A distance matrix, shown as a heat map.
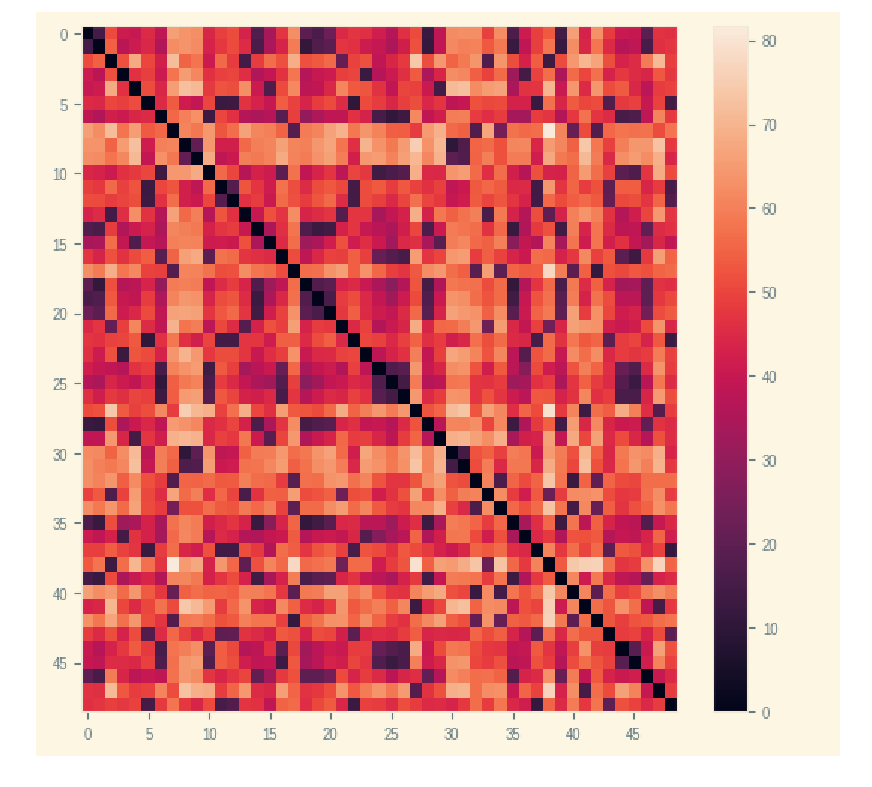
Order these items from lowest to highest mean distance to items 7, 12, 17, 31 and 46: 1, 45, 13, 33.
1, 45, 13, 33
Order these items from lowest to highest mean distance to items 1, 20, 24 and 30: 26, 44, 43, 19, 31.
19, 44, 26, 43, 31
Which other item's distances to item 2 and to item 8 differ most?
38
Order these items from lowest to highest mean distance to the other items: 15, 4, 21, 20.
15, 20, 21, 4
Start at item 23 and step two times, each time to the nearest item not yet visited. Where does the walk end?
36
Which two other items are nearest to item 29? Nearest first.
4, 15
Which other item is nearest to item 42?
17
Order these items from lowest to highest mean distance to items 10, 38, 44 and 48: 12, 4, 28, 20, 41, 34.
12, 28, 20, 4, 34, 41
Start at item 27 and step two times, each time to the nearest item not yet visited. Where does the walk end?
47
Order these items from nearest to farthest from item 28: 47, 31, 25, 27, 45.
25, 45, 47, 27, 31
